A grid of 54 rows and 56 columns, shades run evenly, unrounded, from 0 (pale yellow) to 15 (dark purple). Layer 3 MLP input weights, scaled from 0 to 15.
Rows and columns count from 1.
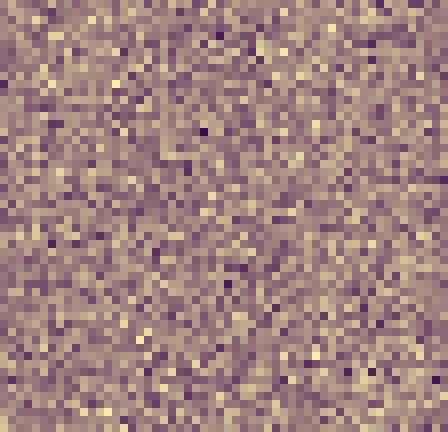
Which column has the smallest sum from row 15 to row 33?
5
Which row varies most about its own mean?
47
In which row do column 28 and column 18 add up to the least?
43
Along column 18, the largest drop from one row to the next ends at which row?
14
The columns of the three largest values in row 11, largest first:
1, 34, 22
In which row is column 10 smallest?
30
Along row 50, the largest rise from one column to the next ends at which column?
24
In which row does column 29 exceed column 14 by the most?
36
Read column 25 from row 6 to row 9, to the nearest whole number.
4 8 6 10
